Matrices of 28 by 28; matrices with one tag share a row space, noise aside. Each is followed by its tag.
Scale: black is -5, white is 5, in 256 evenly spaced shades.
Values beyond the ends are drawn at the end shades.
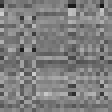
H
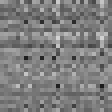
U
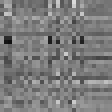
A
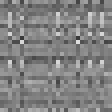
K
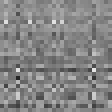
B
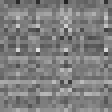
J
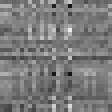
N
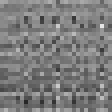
U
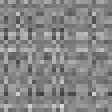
B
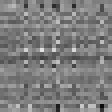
U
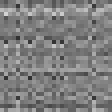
B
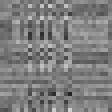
N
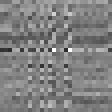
N
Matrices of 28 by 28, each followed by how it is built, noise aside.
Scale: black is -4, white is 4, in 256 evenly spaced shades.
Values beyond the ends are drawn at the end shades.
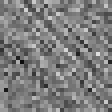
Toeplitz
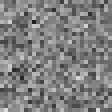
repeating rows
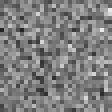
noise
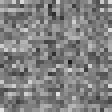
blocks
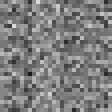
repeating rows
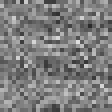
blocks
